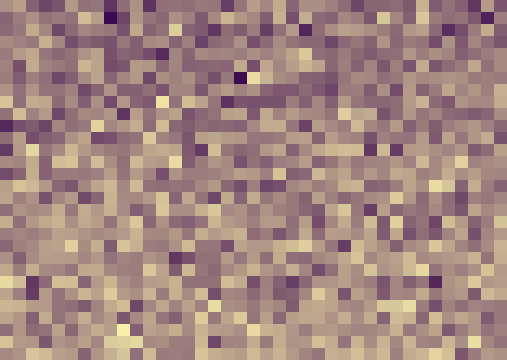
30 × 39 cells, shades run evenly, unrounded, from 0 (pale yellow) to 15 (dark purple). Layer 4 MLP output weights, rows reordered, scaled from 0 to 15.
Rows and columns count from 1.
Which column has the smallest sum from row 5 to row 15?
3
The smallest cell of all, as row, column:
28, 10
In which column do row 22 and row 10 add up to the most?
15
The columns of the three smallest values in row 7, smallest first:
20, 21, 8
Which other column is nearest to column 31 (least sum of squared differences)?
29
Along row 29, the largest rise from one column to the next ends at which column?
17
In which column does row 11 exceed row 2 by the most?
24
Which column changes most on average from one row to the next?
19
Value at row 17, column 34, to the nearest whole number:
6
